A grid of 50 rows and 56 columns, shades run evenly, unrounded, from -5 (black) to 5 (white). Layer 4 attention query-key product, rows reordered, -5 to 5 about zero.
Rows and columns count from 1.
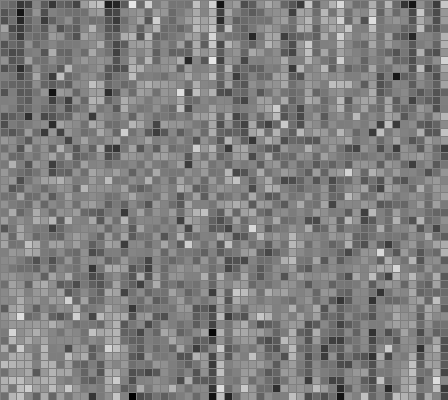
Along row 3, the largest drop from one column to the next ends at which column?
28
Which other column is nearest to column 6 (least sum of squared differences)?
2
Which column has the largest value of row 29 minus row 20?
32
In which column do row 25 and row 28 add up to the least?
23
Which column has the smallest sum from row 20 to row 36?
19
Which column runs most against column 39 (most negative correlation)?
15
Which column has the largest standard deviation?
27
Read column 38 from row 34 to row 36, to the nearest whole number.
-1 1 0
